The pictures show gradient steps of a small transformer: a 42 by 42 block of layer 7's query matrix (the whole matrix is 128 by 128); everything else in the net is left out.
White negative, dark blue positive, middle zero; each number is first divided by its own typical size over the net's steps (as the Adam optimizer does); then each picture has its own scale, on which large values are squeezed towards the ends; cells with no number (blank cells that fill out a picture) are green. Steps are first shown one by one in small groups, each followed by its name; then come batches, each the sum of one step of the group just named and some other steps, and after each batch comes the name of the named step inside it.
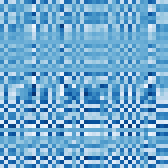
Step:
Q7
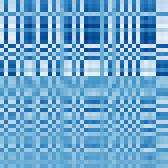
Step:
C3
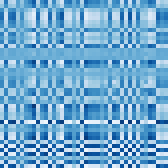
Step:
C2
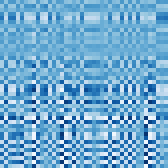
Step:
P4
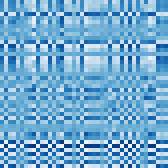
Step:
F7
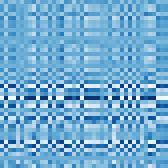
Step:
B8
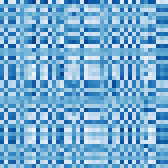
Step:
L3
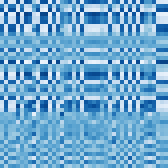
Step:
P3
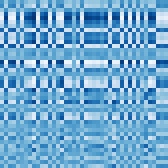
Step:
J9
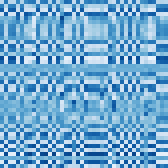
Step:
F7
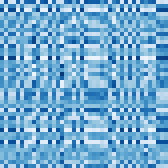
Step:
L3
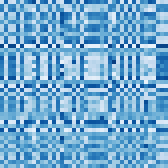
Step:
L3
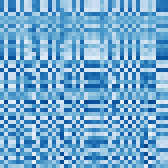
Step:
P4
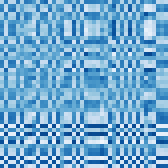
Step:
P3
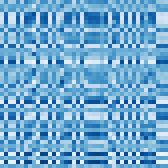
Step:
J9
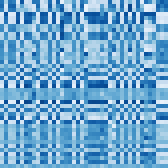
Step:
Q7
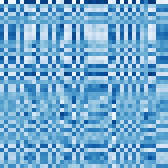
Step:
Q7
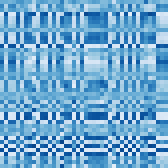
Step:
F7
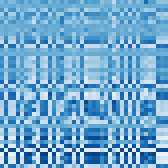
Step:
F7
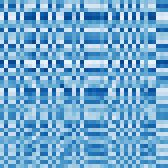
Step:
J9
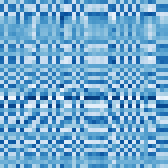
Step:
B8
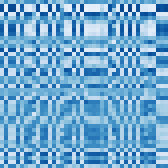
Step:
P3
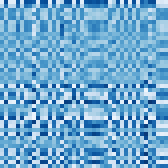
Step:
P4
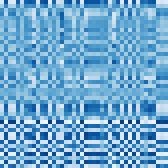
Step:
C2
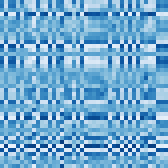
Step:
F7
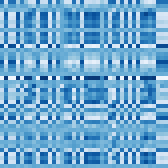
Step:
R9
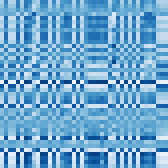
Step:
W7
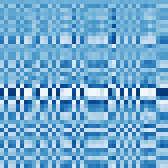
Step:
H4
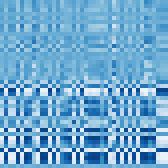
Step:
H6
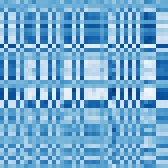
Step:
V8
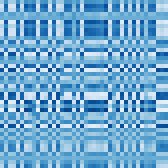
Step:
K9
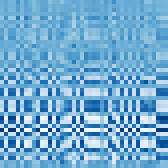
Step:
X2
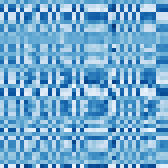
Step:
H4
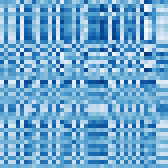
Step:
W7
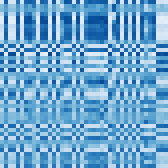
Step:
K9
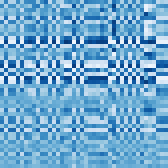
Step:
X2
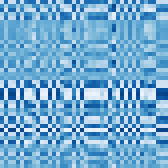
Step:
X2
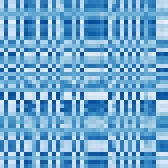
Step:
K9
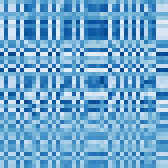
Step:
K9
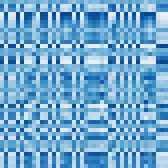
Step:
R9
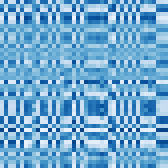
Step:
X2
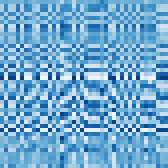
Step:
X2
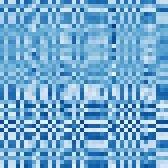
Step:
H4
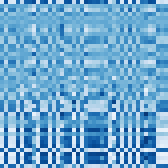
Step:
H6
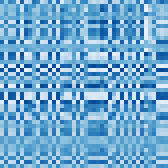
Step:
K9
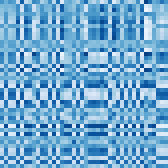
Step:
H4
